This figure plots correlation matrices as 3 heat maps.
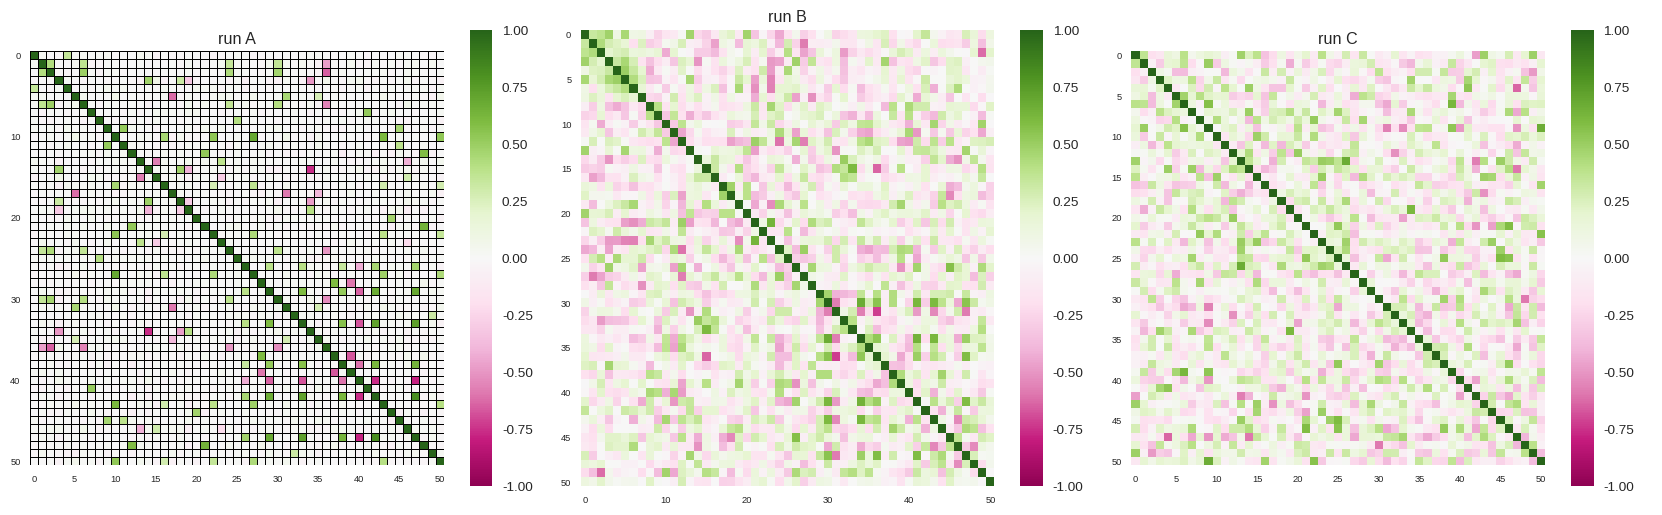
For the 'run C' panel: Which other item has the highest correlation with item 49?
0
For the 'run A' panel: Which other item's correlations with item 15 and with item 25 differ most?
13
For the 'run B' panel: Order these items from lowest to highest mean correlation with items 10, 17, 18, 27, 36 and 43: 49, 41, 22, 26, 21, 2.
2, 22, 26, 21, 49, 41
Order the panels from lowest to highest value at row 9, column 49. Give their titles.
run B, run C, run A
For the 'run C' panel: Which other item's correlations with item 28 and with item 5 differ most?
39
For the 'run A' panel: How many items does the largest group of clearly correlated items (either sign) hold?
7
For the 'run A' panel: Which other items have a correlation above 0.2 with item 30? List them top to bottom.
1, 2, 6, 24
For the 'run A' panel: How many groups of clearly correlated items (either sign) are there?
14
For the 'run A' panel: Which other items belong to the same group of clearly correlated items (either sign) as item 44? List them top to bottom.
20
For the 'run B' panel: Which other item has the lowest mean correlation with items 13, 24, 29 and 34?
31
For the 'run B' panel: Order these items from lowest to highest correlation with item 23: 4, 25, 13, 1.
4, 25, 13, 1
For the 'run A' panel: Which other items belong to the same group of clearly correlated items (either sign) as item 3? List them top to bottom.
14, 18, 19, 34
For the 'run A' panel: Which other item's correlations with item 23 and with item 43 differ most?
10
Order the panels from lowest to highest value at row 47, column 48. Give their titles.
run C, run A, run B
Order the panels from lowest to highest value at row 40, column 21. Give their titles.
run B, run A, run C
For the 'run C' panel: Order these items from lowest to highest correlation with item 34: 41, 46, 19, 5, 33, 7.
5, 46, 33, 41, 7, 19
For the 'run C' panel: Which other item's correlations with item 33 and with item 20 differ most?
9
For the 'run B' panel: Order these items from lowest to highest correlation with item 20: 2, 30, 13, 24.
24, 30, 2, 13
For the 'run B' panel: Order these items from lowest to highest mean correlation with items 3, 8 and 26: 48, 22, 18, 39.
39, 18, 48, 22
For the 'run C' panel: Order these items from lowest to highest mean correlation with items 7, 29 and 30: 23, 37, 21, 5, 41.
37, 41, 5, 21, 23
